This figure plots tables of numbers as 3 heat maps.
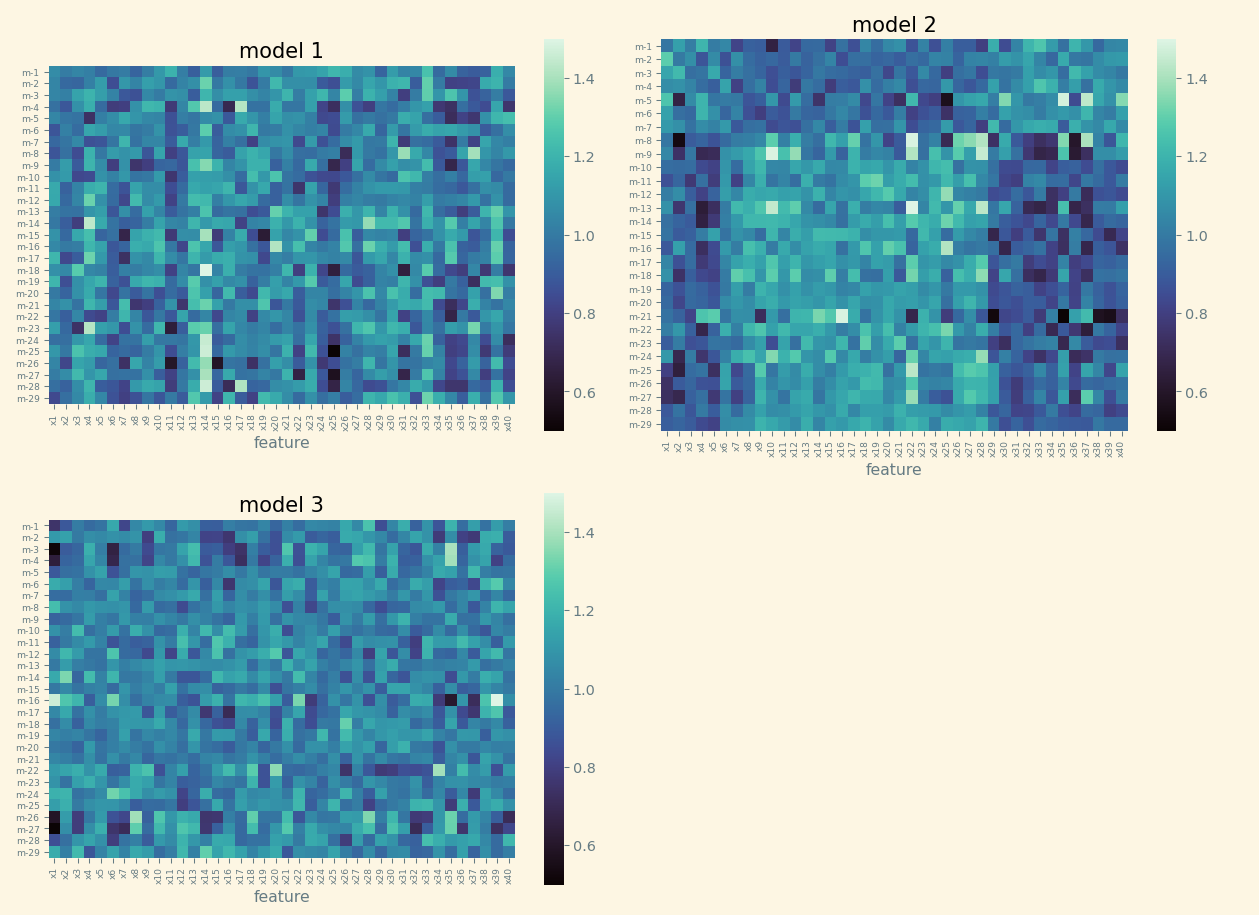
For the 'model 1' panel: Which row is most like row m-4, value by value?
m-28
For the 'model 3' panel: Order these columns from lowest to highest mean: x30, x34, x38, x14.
x14, x34, x30, x38
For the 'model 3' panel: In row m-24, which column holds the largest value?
x6
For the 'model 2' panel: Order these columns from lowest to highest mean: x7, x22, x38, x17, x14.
x38, x7, x14, x17, x22
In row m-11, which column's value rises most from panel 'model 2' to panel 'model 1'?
x5
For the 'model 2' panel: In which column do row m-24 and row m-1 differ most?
x10
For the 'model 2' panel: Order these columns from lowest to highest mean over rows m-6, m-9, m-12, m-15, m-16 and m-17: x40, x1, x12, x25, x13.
x40, x1, x13, x25, x12
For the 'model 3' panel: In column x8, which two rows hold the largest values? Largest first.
m-26, m-27
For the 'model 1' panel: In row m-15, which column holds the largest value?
x14
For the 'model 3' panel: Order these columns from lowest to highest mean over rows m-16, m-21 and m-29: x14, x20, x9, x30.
x30, x9, x20, x14
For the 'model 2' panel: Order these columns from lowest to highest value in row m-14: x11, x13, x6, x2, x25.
x2, x6, x13, x11, x25
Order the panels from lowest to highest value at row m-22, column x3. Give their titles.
model 2, model 1, model 3
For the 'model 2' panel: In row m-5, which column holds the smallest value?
x25
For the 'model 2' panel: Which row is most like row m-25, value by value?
m-27
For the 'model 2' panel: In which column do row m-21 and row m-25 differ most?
x22
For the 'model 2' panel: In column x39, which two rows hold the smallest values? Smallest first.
m-21, m-15
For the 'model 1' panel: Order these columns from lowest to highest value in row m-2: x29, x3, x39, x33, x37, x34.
x37, x3, x34, x29, x39, x33
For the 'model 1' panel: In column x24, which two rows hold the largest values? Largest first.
m-3, m-1
